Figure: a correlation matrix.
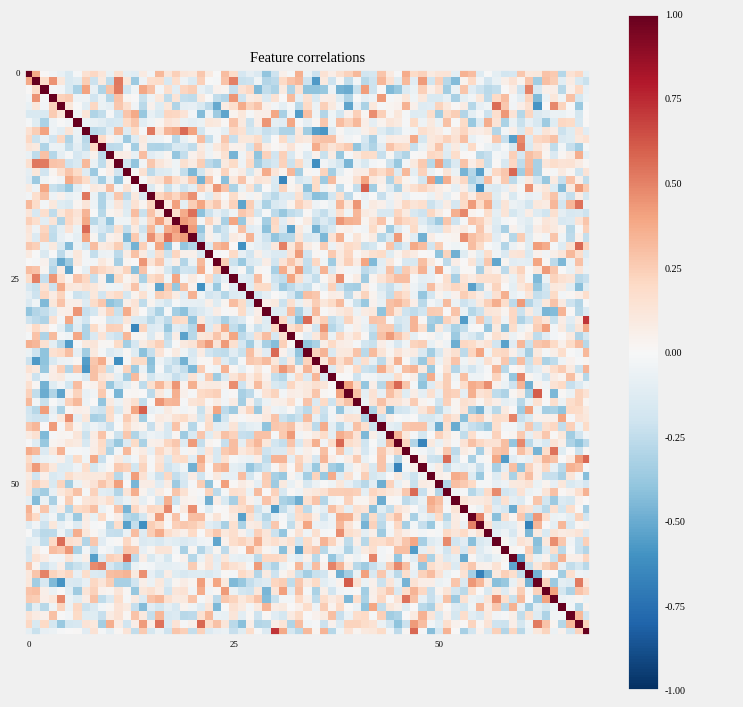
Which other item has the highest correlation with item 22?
33
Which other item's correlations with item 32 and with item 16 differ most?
67
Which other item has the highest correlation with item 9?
60
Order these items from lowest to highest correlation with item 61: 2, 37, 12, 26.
37, 26, 12, 2
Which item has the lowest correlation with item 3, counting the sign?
62
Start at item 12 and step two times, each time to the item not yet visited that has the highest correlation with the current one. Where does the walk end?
42
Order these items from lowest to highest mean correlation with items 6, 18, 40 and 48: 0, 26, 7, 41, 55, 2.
26, 2, 55, 41, 7, 0
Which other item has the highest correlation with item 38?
45
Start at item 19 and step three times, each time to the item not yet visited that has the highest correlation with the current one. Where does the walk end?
20
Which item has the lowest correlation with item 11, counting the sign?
35
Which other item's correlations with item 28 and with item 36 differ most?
31
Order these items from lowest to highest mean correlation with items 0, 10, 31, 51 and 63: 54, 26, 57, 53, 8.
26, 53, 54, 57, 8
